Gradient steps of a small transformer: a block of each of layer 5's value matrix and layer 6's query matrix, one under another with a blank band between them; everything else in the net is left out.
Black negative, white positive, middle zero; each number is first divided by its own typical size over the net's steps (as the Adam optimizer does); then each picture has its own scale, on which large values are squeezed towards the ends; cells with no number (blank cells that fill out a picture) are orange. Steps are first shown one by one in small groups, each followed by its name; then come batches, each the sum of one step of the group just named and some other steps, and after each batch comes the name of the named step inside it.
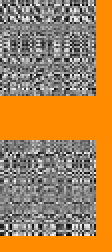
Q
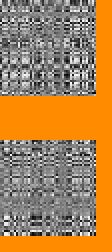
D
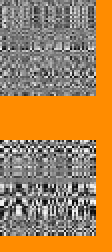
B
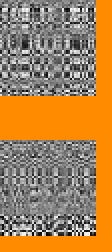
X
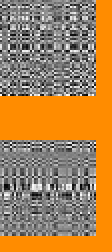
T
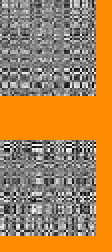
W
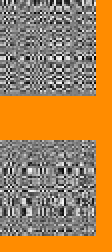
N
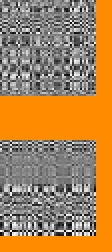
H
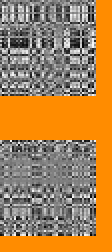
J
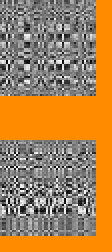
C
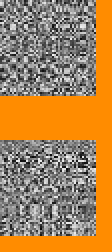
Q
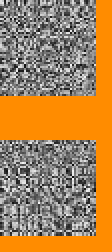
H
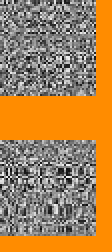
N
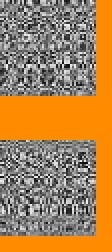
C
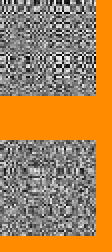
N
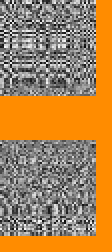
X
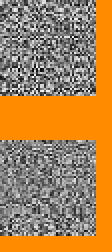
Q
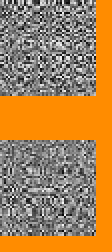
N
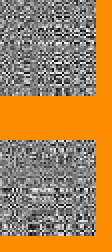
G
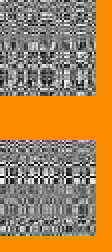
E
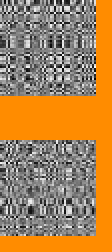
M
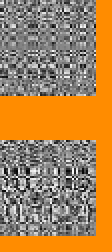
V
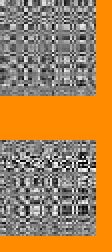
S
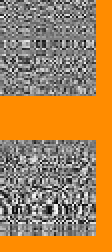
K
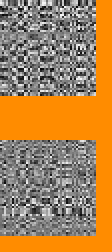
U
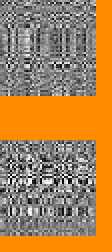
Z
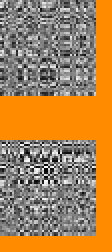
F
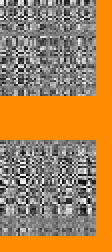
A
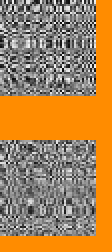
M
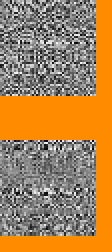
G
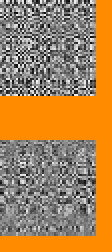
A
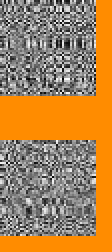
M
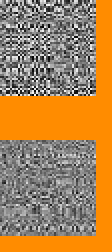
U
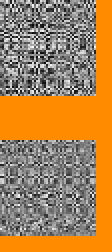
E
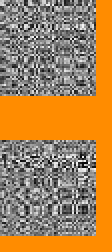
S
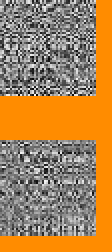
F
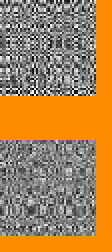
M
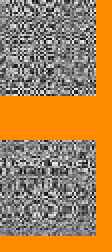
S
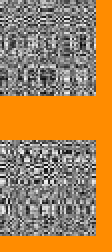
F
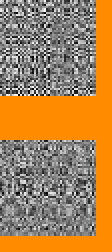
A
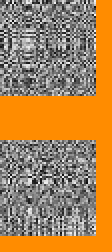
Z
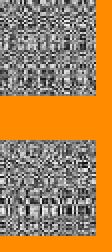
S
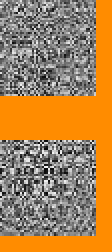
F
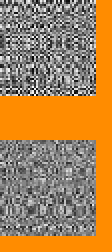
M
